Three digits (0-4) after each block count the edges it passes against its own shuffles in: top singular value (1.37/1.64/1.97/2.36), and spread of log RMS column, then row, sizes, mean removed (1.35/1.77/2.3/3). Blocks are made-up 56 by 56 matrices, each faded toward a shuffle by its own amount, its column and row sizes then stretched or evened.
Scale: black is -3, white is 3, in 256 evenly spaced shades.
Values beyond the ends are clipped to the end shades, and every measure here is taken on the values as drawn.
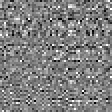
3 0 3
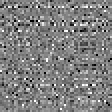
4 0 3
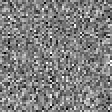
3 2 0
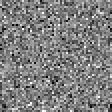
0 0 0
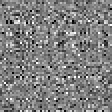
3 1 3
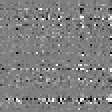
3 2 4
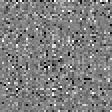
2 1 2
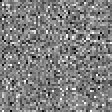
3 1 1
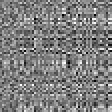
4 3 3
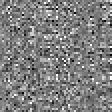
2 3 0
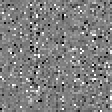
0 2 0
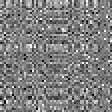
4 2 1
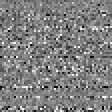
0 0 4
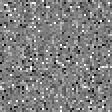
1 0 1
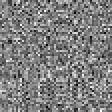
3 2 0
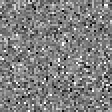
1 0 0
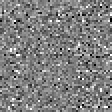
1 1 2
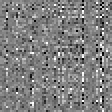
3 4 1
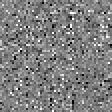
1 2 1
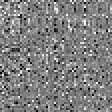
3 3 0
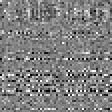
4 1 4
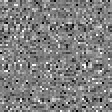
3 0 2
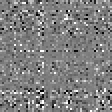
3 3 4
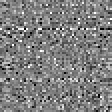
3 0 3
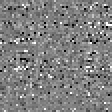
0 1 3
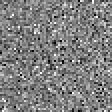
1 1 1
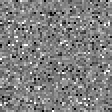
0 0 2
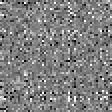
2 2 2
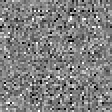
1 1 2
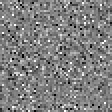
0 1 1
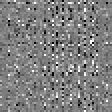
3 4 2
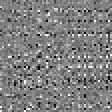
3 3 3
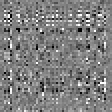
4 4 3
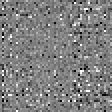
2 3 2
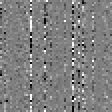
3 4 0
